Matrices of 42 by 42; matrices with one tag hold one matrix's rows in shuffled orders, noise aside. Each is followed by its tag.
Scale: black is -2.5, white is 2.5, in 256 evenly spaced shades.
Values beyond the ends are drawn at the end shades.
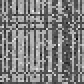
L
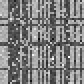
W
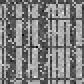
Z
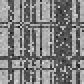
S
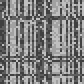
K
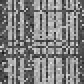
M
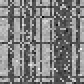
S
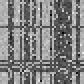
S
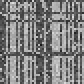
K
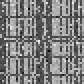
K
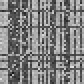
W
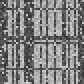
M
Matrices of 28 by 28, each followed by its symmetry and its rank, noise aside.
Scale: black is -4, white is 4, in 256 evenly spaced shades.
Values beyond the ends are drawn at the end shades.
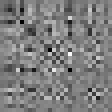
symmetric, rank three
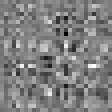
no symmetry, rank four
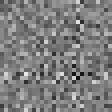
no symmetry, rank six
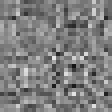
antisymmetric, rank four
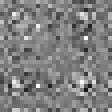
symmetric, rank three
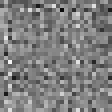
antisymmetric, rank six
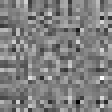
antisymmetric, rank four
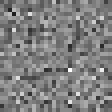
symmetric, rank six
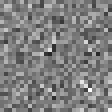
symmetric, rank six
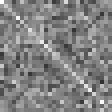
symmetric, rank six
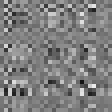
no symmetry, rank three
